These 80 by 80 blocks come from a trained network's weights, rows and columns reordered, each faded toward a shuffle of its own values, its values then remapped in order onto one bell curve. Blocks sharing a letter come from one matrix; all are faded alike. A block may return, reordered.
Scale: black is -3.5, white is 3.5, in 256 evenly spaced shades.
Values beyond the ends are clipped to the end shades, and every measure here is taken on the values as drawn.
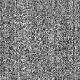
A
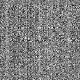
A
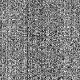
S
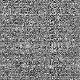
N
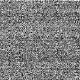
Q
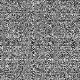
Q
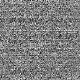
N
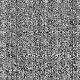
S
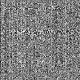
S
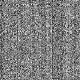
S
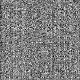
A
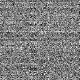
N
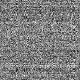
N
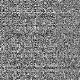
N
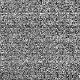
Q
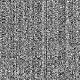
S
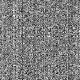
S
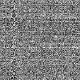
Q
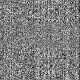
S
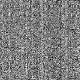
A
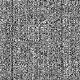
S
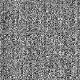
A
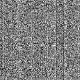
A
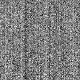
S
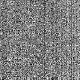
S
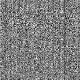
A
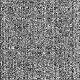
S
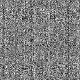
A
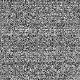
N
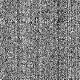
S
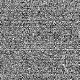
N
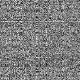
N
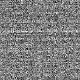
Q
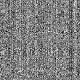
S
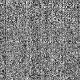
A
